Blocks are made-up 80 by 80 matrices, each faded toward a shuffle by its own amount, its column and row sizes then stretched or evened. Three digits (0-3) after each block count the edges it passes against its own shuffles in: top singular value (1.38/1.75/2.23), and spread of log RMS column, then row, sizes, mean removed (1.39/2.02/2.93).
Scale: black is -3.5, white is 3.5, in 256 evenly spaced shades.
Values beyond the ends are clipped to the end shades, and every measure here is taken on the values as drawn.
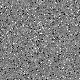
1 0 0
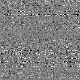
1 1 3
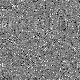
1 0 0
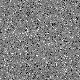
0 1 0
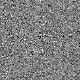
1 1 1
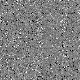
0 1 1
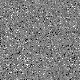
1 1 1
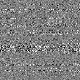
2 0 3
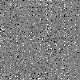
0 2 2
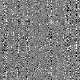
2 3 1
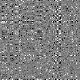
3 2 2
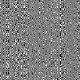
3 3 1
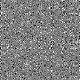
2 2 1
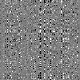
3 3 1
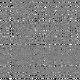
2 2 3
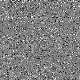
1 0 1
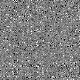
1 1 2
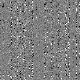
0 3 0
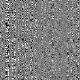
2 3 0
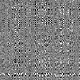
3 3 2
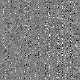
1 3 1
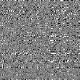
2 1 3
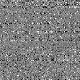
2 0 2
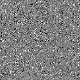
1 2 1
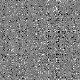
2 2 1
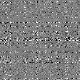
1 2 3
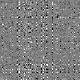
3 3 2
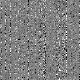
1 3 0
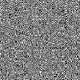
2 2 1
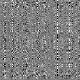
3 3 2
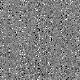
1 2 1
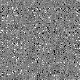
1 2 2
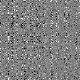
1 3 2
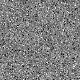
0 1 0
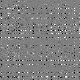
2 2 3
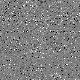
0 0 2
